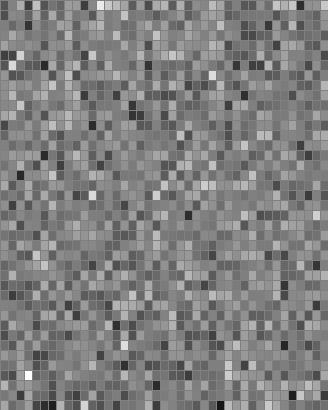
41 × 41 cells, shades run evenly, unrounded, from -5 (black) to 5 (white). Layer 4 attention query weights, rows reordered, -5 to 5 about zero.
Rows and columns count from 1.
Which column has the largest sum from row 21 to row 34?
32
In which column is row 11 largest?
3
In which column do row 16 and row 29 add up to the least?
39
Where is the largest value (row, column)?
38, 4
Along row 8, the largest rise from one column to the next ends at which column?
27
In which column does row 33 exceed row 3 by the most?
34
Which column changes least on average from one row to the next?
25
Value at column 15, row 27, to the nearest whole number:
-2
